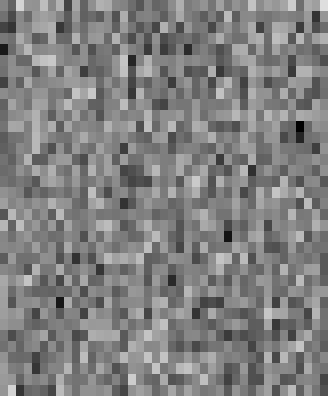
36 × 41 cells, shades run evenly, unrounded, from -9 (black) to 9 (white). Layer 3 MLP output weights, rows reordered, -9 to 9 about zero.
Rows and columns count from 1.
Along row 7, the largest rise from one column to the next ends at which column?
38
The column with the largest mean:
14
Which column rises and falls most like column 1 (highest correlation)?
24
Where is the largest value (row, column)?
1, 41
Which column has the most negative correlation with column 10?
17
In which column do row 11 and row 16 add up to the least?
16
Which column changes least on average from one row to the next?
3
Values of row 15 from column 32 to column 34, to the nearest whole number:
3 -2 -2
